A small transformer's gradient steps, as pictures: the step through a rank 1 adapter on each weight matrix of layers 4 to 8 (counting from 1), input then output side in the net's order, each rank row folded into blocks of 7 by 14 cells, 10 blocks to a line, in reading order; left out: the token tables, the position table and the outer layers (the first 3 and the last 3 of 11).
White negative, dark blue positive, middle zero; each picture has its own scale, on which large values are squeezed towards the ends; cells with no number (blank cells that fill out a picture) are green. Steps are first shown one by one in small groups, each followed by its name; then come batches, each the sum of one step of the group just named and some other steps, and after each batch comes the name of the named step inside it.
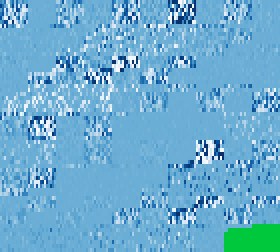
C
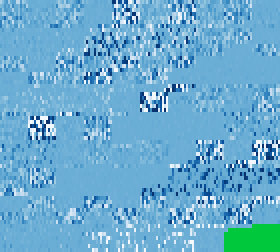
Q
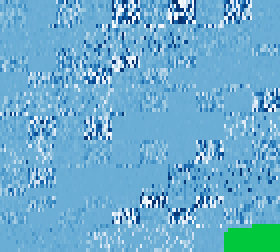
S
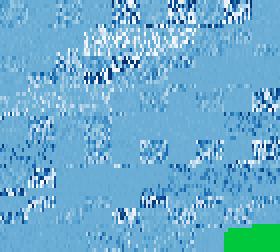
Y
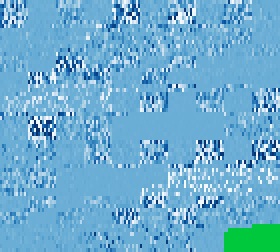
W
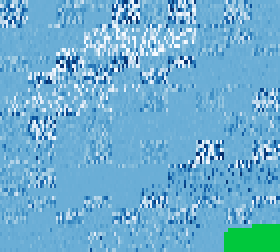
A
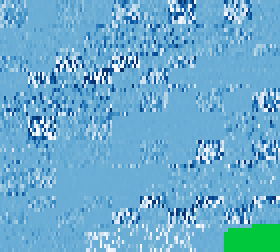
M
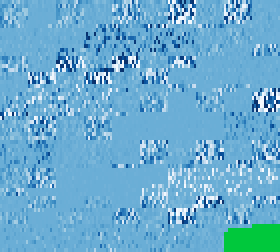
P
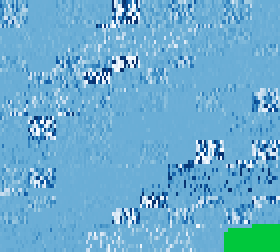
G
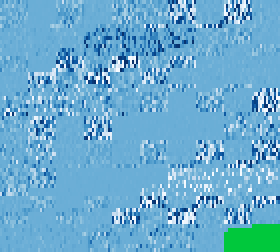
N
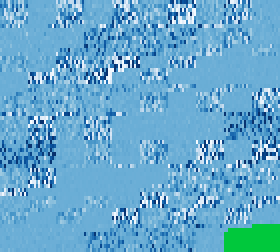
W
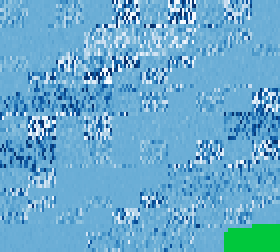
Y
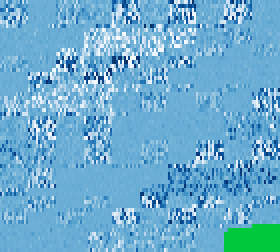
A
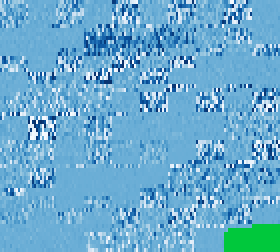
Q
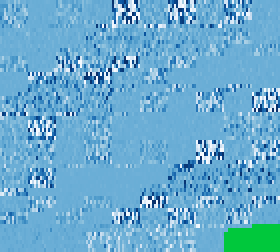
G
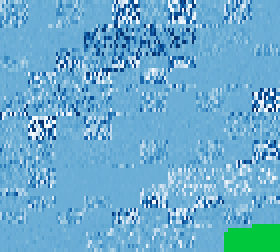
P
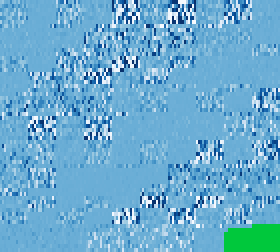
S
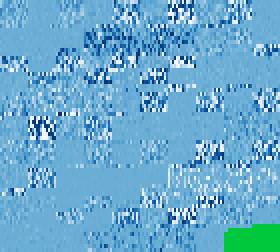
P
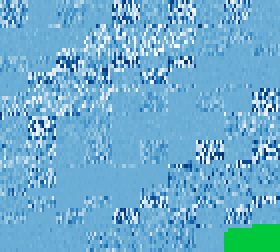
A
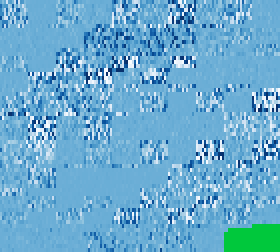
C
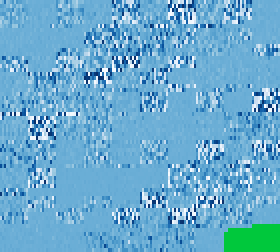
Y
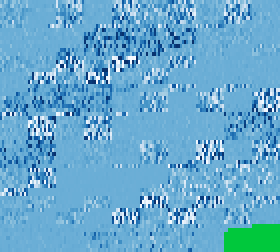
N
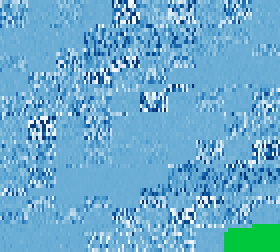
Q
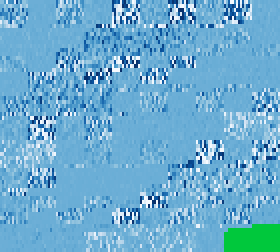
G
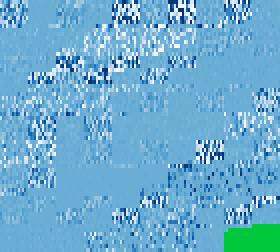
A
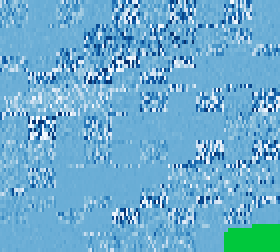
N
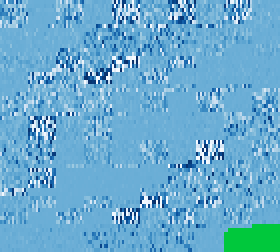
C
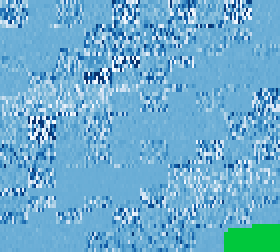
Y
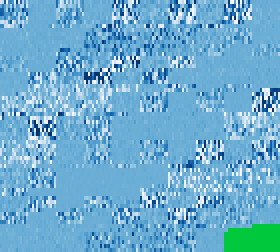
W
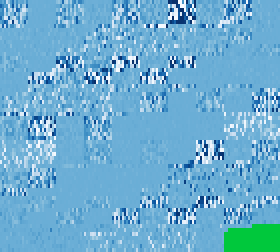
C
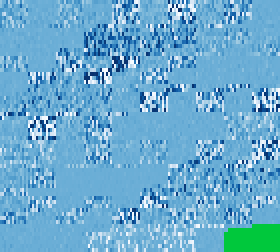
Q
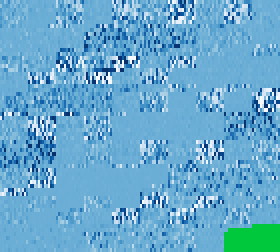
P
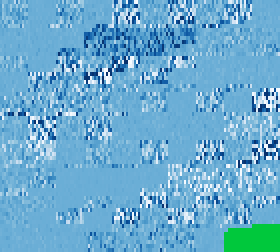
N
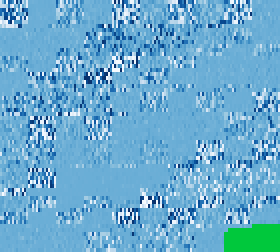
M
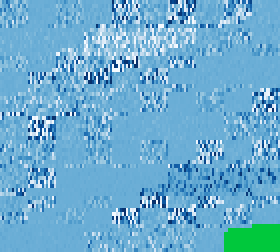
Y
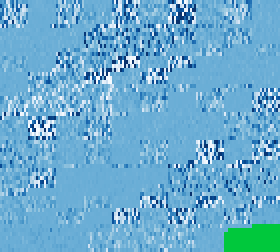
C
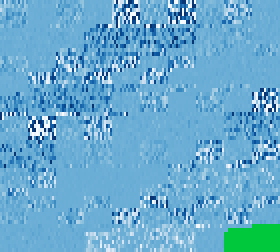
M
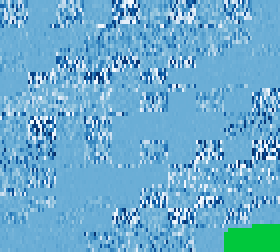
W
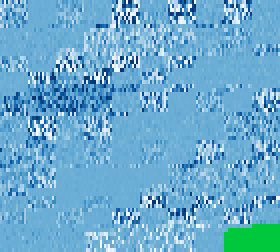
M
